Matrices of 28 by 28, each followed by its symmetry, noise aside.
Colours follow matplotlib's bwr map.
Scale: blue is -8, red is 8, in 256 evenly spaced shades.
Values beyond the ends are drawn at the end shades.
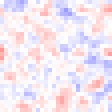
no symmetry.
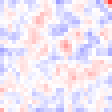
symmetric across the other diagonal.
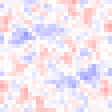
same after a half turn.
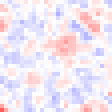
symmetric across the other diagonal.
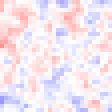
no symmetry.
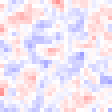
no symmetry.
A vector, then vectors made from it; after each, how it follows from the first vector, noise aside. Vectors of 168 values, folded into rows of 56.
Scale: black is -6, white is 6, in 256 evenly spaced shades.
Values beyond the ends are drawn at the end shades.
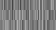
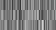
sign-scrambled.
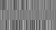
wrapped around, negated, partly zeroed.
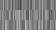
copied.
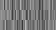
sign-scrambled.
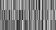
negated, scaled up.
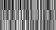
scaled up.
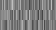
sign-scrambled.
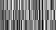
negated, scaled up.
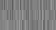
shrunk.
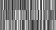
scaled up.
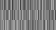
copied.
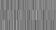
reversed, shrunk.
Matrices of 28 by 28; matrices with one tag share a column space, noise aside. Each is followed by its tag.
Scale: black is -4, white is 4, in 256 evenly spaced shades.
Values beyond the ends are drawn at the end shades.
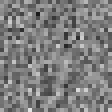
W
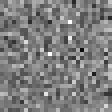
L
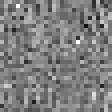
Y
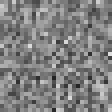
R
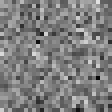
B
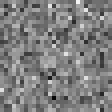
B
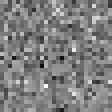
L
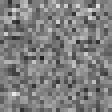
L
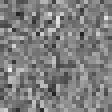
W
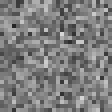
B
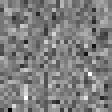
R
